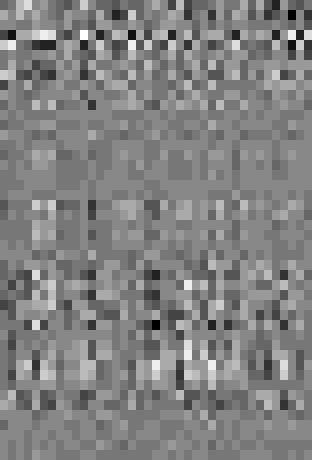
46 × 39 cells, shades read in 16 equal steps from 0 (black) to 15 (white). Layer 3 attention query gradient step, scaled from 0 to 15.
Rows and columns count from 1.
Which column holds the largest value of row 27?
27
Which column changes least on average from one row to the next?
32
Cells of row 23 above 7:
21
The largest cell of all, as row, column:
4, 11
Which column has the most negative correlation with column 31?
8
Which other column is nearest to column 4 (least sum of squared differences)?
3
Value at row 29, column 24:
14
